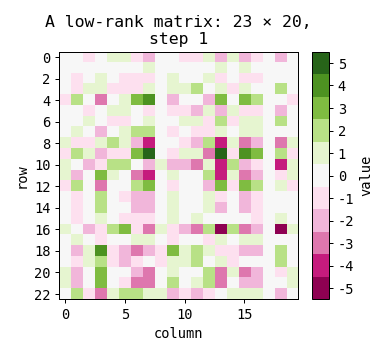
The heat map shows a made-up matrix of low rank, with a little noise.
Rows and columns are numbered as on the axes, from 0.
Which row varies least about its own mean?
1
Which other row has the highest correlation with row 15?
18
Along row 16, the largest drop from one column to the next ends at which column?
13
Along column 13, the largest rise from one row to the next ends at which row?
9
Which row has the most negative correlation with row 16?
6
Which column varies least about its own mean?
17
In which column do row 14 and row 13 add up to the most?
3
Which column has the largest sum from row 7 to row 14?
4
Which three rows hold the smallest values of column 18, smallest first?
16, 10, 8
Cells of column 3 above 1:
7
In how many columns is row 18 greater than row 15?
7
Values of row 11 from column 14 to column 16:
1 -3 -2
